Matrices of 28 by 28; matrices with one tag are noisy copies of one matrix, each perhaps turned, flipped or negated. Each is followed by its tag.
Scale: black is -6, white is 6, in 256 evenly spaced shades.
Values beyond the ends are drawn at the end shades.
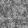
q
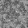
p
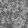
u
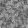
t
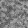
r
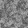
t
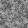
t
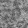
q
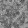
p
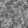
t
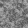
p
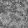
u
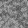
r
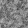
t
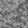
r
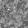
t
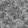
p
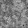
u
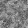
t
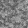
r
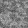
u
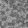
r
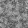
q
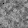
p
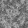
p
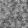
r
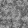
q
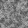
t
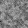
p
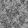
p
